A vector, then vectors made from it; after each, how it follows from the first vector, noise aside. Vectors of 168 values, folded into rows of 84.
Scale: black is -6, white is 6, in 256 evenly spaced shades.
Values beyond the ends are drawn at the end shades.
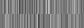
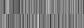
sign-scrambled.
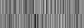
reversed, negated.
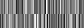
reversed, scaled up.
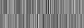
sign-scrambled.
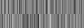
sign-scrambled.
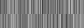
wrapped around.
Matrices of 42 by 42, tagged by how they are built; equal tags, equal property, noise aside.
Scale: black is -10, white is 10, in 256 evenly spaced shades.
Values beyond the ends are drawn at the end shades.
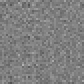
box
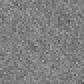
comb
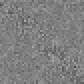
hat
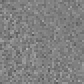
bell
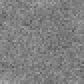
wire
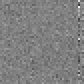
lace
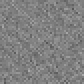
comb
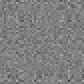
box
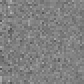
lace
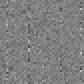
lace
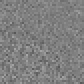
bell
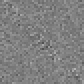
hat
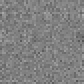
box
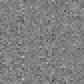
lace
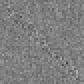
hat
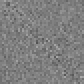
hat
